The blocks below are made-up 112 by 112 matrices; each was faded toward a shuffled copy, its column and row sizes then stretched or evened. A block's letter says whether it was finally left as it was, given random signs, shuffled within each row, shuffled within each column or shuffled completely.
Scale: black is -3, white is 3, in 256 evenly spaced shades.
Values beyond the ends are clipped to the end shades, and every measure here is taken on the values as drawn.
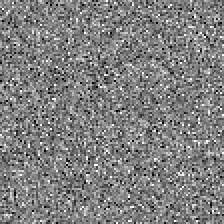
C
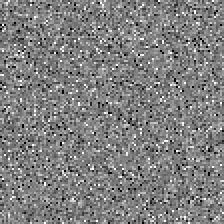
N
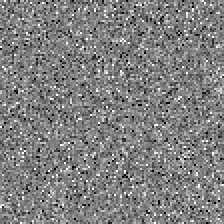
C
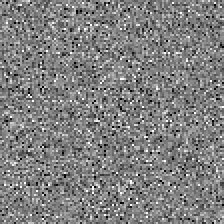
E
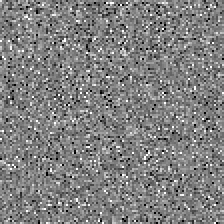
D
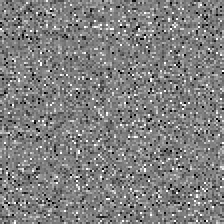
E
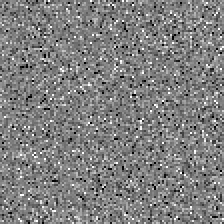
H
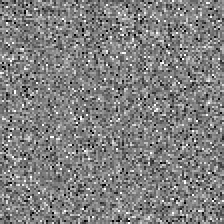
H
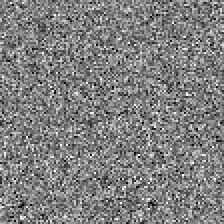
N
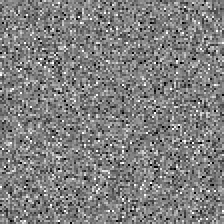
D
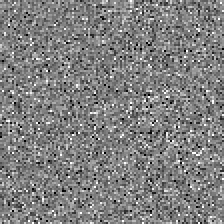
D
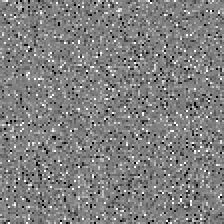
E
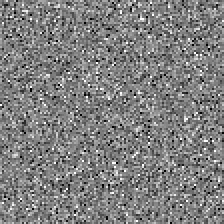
H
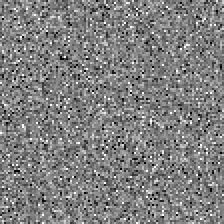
H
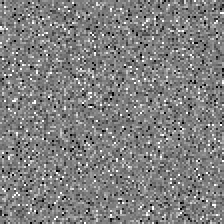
C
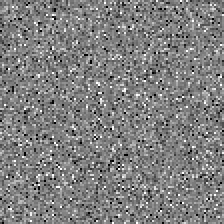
H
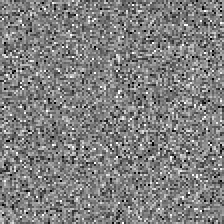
E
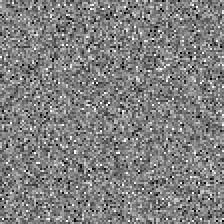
N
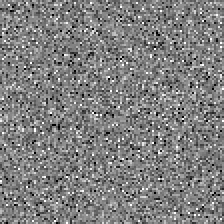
C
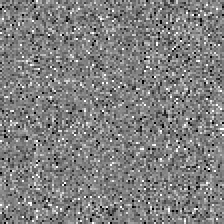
E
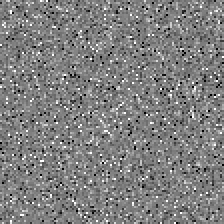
C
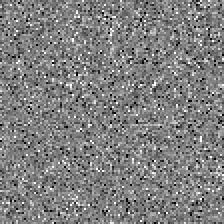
E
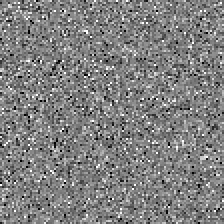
D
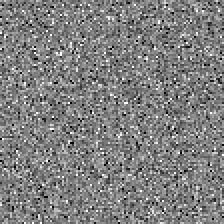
N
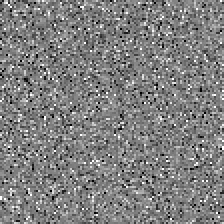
H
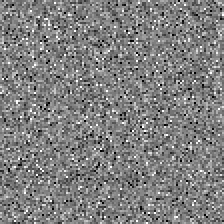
C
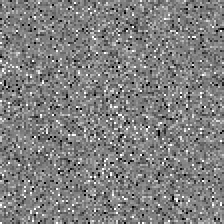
E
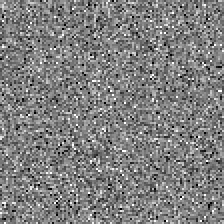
H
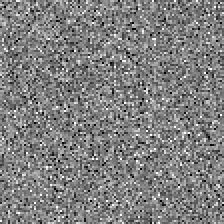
C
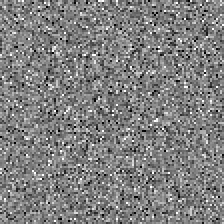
E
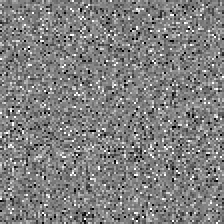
E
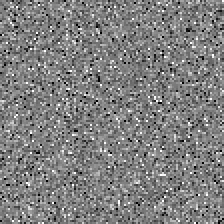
H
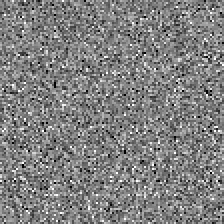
D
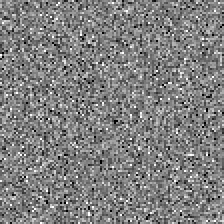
H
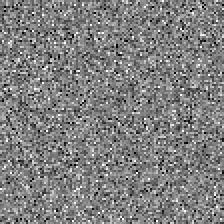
N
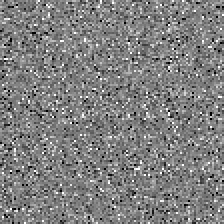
E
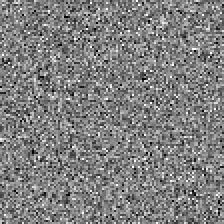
H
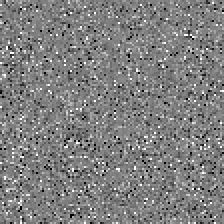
E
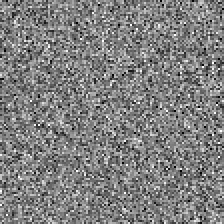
H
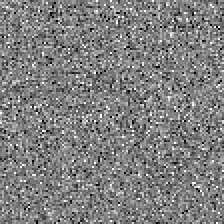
N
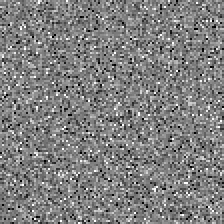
C
